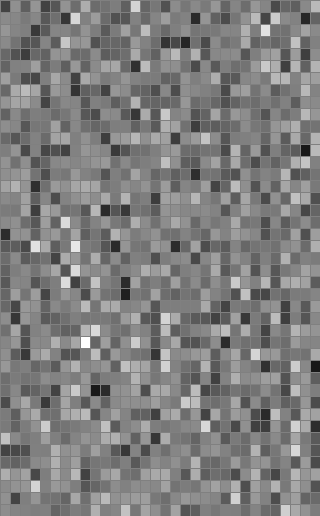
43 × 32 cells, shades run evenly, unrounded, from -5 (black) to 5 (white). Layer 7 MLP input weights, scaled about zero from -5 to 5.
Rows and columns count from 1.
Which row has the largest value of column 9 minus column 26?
29
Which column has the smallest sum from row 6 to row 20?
23
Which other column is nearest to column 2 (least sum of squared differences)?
25
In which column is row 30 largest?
26
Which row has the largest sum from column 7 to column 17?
31
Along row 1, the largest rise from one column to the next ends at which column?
14
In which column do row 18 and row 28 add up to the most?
10
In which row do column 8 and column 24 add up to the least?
7
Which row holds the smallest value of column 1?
20
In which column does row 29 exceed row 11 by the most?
9
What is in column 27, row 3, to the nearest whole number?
4
